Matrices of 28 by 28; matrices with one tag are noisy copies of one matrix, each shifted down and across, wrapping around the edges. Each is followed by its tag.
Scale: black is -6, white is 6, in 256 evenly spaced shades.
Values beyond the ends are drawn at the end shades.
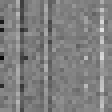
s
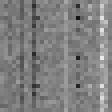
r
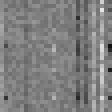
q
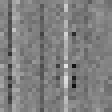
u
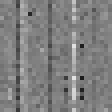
u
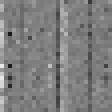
u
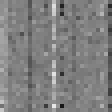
u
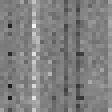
r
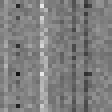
r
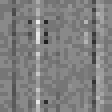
u
